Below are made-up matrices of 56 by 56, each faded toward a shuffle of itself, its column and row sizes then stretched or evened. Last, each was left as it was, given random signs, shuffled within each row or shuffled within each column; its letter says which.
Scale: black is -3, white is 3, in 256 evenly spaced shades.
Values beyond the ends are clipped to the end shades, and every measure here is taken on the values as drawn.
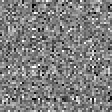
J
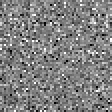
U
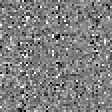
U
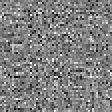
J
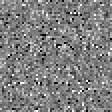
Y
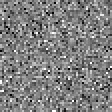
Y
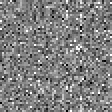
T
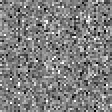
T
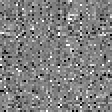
J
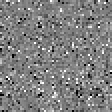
U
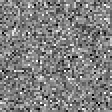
Y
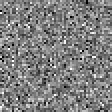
T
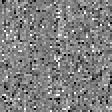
T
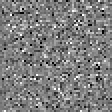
U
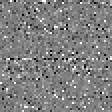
Y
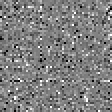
J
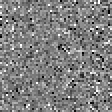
T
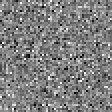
Y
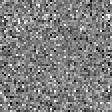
U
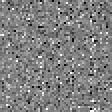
T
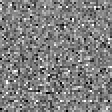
Y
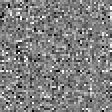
U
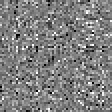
J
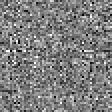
U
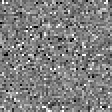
Y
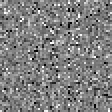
T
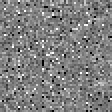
T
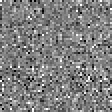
J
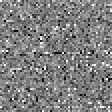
Y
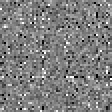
U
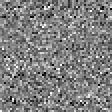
Y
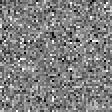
U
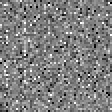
T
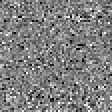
Y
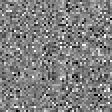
J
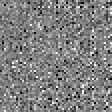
J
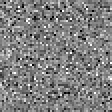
Y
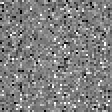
T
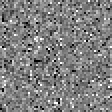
T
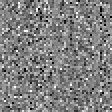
T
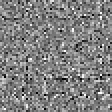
U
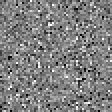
T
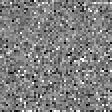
Y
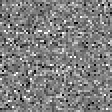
Y
